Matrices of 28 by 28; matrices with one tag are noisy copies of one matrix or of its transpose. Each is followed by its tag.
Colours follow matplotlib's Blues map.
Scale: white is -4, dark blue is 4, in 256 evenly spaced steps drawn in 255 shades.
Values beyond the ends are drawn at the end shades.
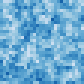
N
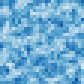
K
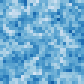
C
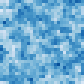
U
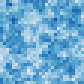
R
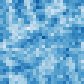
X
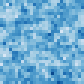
C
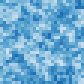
C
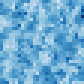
K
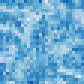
X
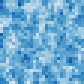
K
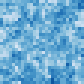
C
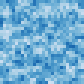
K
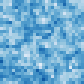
N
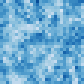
X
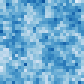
R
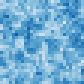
N
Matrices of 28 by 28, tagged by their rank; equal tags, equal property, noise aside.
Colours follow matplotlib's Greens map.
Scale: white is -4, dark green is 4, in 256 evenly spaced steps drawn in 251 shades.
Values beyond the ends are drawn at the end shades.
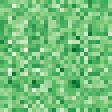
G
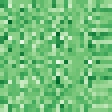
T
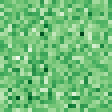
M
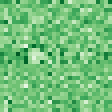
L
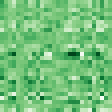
T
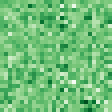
G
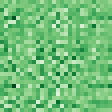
L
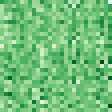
G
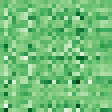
T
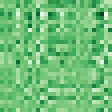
T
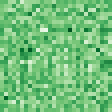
G
